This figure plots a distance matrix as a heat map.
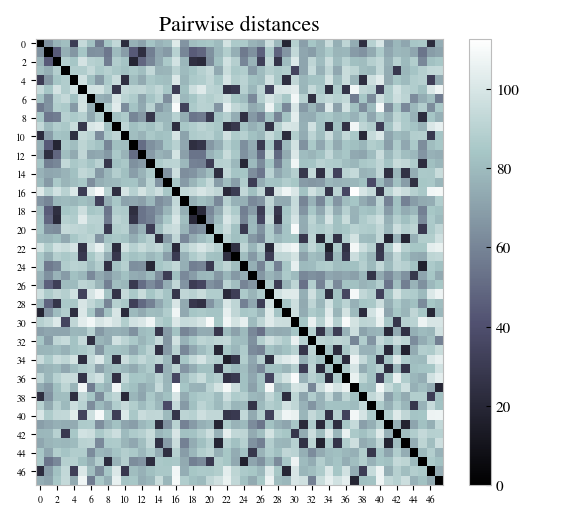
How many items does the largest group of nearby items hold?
9
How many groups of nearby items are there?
11
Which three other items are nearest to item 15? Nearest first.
44, 25, 39
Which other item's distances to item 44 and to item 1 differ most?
12
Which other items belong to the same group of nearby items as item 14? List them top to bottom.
21, 31, 33, 35, 41, 43
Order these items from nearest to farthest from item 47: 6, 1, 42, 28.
6, 1, 28, 42
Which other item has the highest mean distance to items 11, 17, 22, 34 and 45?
30
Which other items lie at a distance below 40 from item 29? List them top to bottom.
0, 4, 10, 38, 46
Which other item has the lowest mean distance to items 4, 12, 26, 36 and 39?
1
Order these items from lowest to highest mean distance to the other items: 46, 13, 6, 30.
13, 46, 6, 30
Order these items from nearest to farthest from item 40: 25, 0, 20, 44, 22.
22, 25, 44, 20, 0
